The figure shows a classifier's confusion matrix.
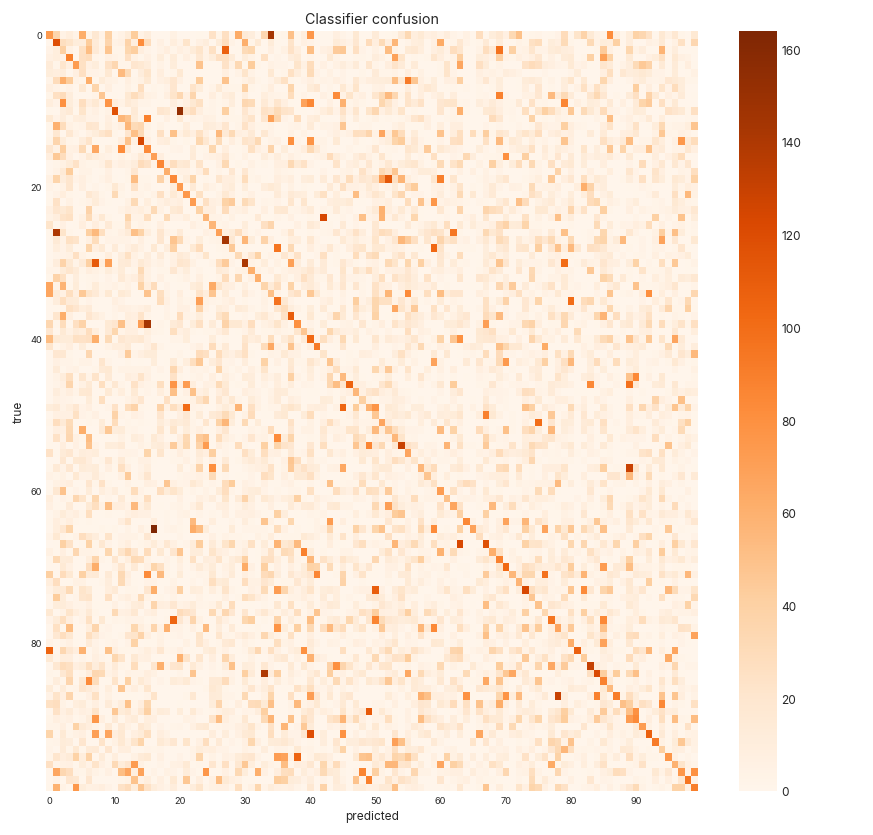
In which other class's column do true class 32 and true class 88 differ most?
94
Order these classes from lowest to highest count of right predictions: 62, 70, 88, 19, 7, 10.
7, 88, 62, 19, 70, 10
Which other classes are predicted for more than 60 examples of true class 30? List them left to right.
7, 9, 37, 79
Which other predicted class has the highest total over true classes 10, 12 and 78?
20
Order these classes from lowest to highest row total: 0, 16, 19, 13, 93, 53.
16, 53, 93, 13, 19, 0
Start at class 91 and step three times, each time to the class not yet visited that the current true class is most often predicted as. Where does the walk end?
35
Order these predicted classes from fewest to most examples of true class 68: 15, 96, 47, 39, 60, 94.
47, 96, 15, 94, 60, 39
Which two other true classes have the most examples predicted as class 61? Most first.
54, 95
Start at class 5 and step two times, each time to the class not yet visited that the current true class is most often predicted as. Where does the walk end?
15
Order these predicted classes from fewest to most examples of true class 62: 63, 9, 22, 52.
22, 63, 9, 52
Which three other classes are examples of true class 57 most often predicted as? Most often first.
89, 25, 45
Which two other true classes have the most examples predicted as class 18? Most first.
78, 59
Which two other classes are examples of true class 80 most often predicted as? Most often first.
85, 13
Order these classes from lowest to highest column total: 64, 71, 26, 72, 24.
64, 71, 24, 72, 26
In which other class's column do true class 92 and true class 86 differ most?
40
